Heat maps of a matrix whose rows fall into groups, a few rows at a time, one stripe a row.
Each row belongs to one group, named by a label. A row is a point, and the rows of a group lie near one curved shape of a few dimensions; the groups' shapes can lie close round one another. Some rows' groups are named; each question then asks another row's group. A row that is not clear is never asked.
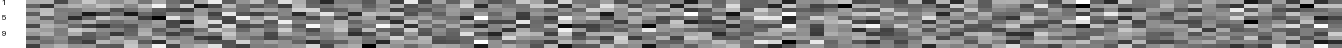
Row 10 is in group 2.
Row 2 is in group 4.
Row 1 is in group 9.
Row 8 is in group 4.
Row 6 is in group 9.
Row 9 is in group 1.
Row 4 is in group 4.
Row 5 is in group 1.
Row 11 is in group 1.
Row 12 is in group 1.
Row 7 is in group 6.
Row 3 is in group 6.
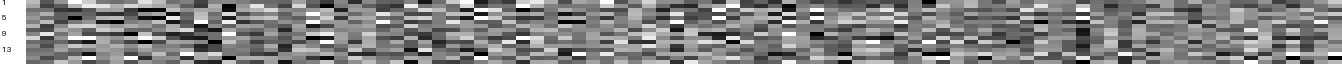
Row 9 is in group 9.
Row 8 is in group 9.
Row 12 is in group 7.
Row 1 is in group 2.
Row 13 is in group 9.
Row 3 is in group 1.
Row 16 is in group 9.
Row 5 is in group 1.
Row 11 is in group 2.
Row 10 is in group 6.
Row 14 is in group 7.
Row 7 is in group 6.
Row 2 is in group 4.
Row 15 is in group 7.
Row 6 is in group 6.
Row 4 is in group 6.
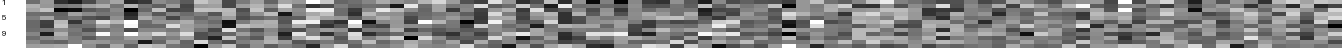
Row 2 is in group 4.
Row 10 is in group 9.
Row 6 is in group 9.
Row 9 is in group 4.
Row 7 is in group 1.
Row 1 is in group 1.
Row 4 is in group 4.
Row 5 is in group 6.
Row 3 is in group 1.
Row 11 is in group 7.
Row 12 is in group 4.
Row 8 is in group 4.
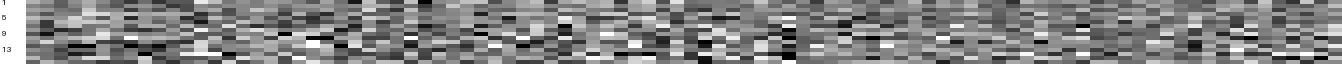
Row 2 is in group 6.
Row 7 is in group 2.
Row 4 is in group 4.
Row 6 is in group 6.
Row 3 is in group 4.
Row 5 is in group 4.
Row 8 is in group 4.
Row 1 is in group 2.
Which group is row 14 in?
7
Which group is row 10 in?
4
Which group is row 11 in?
9
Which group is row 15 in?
6
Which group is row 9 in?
4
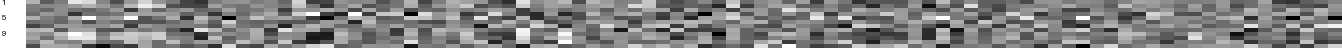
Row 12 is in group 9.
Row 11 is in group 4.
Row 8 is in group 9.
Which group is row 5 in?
7
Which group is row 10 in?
4
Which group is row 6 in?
2
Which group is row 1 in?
6
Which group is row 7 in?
4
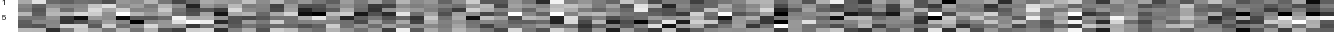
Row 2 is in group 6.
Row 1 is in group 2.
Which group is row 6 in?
7
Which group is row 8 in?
9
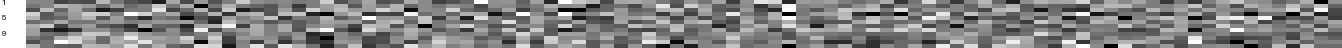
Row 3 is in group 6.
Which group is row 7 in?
9
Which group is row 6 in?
2
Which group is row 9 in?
4
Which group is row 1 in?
1
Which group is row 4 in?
4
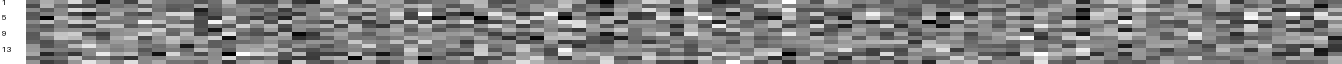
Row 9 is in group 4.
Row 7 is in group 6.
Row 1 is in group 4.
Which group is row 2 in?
2
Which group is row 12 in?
7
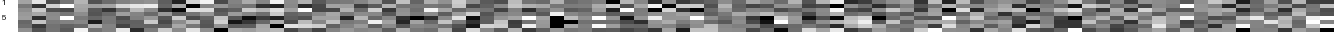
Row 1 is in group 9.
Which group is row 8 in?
7
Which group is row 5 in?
2
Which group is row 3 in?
9
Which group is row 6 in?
6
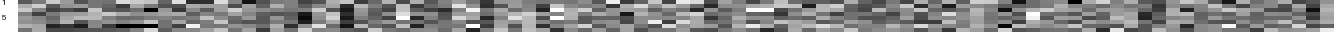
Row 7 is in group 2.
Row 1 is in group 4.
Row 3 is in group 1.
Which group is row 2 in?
9
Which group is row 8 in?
1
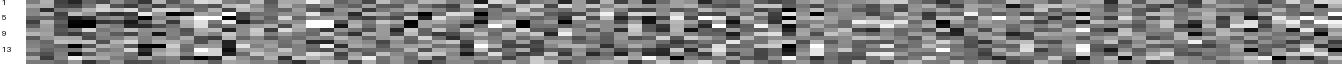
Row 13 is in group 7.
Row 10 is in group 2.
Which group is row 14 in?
1
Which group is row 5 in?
7
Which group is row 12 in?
1
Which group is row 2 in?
1
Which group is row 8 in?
9
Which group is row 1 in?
1
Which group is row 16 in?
2
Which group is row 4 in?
6
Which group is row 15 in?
7
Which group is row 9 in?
1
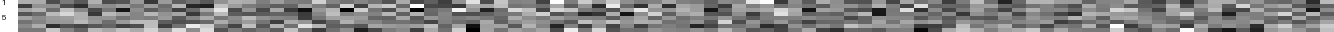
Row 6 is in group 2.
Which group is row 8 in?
7
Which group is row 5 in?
4
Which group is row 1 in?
1
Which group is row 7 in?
1
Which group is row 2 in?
2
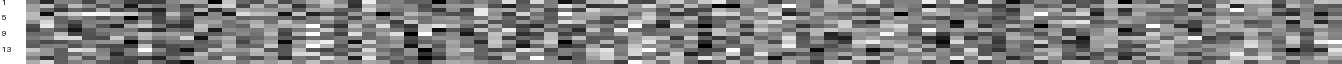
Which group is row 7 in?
9
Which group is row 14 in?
6
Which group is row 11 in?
4
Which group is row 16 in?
9
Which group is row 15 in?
2
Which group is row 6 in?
2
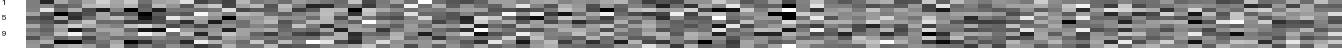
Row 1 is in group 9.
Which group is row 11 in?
1
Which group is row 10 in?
2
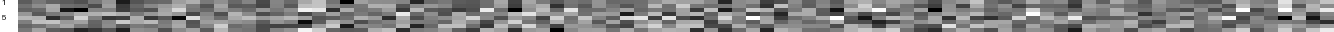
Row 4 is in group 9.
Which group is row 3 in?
6
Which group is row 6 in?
4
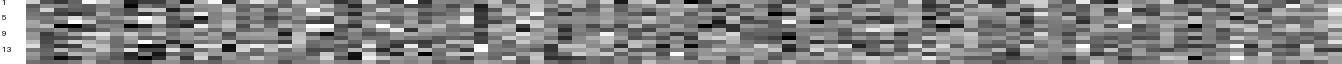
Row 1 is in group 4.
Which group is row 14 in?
2
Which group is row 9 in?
4
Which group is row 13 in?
1
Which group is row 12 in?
4
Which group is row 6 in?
6
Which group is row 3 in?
1
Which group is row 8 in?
6
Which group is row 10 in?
4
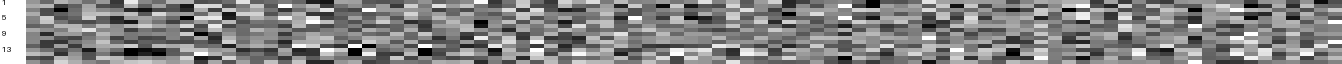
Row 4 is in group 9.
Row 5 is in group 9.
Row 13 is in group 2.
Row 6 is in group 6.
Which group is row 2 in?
9
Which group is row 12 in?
9
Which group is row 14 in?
2
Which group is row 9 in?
9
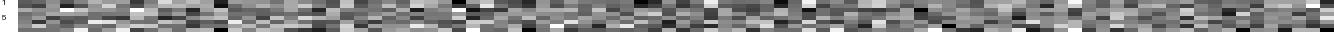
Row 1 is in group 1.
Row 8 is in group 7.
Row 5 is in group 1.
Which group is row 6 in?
6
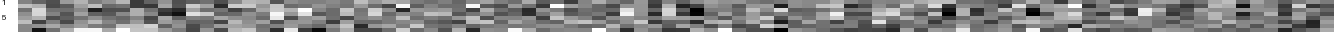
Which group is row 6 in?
6
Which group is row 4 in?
9
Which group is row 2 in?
4
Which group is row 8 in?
4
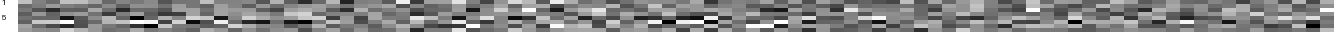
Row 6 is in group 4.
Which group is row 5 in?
1
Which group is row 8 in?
2
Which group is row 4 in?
6
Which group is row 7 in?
1
